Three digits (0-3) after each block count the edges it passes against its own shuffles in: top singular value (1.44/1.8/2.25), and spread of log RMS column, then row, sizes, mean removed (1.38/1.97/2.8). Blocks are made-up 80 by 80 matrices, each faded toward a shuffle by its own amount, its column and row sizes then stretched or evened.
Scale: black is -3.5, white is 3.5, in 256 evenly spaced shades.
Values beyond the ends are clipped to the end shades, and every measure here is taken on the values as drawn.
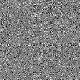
2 1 1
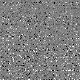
0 1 3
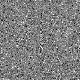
1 1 0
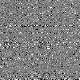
2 0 3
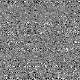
1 1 3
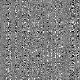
2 3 1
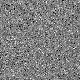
1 0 0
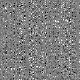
2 3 1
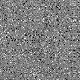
2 0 1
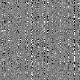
2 3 2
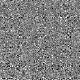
1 2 2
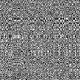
3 1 2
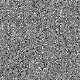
1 2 0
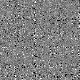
0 2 2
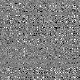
1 2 3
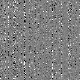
0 3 0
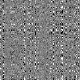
3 3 2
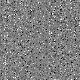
0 2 0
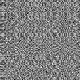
3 0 0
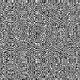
3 2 0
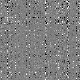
0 3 2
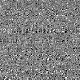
2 1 2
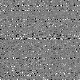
1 0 3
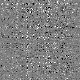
1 2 2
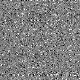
1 1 2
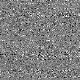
0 1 3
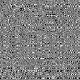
3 0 3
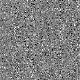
1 2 0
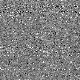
0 0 2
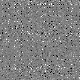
1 2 2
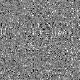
2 2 1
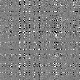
3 3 3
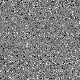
1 0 2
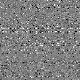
2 0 2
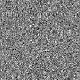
2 1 0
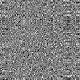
3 1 1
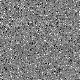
0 1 0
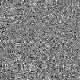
2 0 1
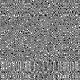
3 0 1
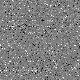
0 0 1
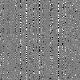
3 3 0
